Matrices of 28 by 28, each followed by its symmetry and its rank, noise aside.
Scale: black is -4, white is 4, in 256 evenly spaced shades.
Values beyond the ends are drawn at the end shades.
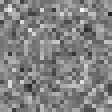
symmetric, rank seven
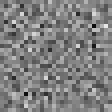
symmetric, rank seven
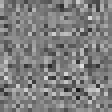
no symmetry, rank five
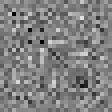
symmetric, rank five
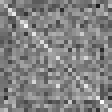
symmetric, rank six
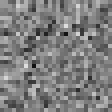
symmetric, rank seven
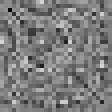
symmetric, rank seven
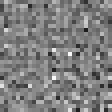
antisymmetric, rank six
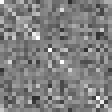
symmetric, rank five
